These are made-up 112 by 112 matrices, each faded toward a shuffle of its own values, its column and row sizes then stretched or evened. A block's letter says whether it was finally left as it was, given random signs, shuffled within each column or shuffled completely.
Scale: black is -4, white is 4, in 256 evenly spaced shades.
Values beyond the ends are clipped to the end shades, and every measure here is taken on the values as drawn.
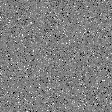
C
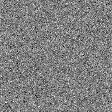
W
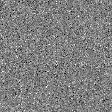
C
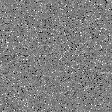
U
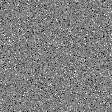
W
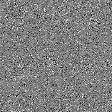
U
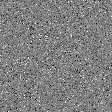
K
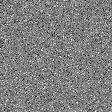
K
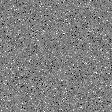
K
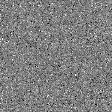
C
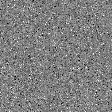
W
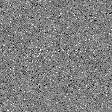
C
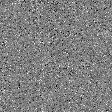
C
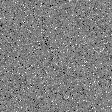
K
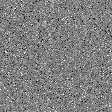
W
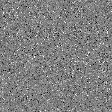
C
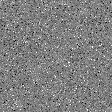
K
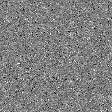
U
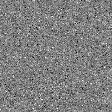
U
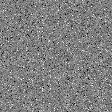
W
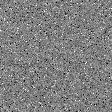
K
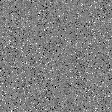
W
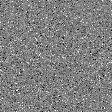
C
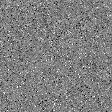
W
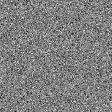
U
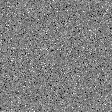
K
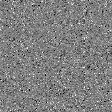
U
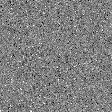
W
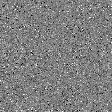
U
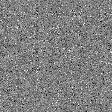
C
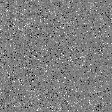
C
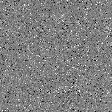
U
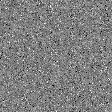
W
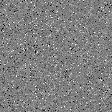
W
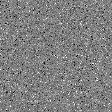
C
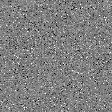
U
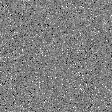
W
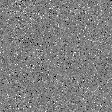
U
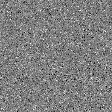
C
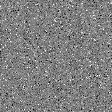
W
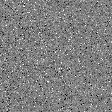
W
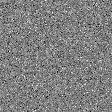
K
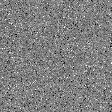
W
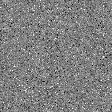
W
